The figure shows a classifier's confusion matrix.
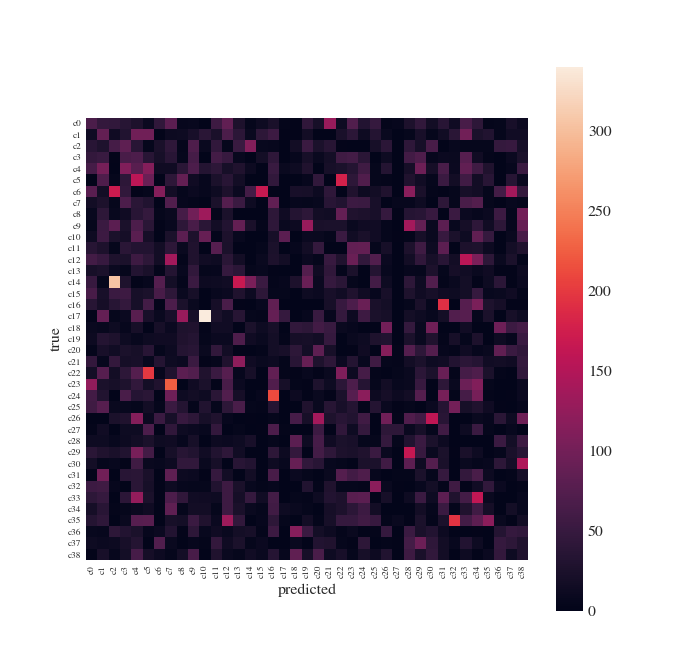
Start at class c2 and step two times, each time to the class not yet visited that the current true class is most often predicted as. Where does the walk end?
c13
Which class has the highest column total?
c4
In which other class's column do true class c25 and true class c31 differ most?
c32
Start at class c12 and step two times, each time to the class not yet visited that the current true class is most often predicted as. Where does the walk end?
c34
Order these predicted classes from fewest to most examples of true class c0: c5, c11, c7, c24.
c5, c24, c11, c7
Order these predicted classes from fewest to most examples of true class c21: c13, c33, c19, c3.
c3, c33, c19, c13
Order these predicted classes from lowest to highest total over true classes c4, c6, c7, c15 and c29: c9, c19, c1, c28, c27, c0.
c27, c19, c9, c1, c0, c28
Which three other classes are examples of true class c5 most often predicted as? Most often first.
c22, c4, c8
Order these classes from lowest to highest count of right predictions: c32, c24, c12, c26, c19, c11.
c19, c12, c32, c11, c26, c24
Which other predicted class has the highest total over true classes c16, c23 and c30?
c7
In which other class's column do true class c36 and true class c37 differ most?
c18
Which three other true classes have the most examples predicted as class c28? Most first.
c29, c9, c6
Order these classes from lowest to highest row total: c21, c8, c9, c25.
c25, c21, c8, c9
